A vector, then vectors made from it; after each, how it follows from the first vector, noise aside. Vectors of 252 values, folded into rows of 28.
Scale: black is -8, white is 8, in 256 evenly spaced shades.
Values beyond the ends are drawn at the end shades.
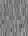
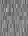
reversed, negated.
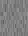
wrapped around, shrunk.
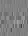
partly zeroed.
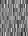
negated, scaled up.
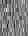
reversed, negated, scaled up.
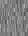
wrapped around, negated.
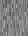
reversed, negated.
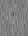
wrapped around, shrunk.
